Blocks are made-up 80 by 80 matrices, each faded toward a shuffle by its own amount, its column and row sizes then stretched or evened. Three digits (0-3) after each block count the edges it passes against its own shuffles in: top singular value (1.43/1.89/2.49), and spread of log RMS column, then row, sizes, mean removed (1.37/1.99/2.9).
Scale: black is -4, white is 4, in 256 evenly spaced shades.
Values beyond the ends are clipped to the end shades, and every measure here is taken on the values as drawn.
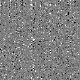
1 2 0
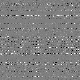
1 1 3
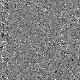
0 2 0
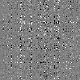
1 3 2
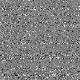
1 0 3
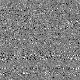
1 0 2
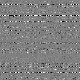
3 0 3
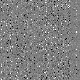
1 3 0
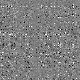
1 2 2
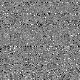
2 0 2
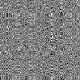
3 2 0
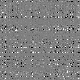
2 2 3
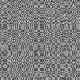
3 0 2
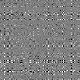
3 2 3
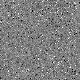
0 1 0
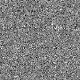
0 0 2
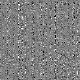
0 3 1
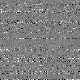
2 1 3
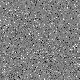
1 0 0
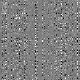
2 3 2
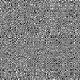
3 1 2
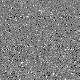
0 0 2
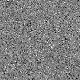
1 0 0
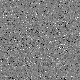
0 0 1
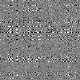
2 2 3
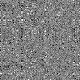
2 1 0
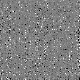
1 2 1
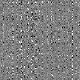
2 3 1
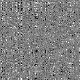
2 2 1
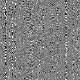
1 3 0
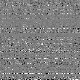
2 0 3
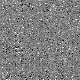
0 1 1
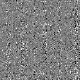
1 3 1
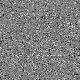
0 0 1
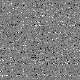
0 1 2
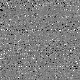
0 0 2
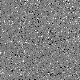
0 1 1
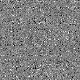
1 1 2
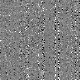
1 3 0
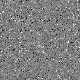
1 0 1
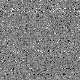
0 0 2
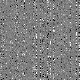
1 3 0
